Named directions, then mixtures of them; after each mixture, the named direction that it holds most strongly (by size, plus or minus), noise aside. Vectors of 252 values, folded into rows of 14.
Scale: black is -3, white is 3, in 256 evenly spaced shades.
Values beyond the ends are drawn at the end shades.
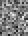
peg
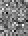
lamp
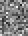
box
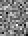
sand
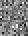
sand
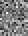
lamp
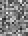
box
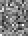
box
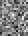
peg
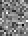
lamp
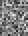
peg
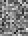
box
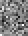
box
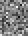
box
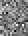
lamp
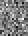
lamp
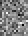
lamp
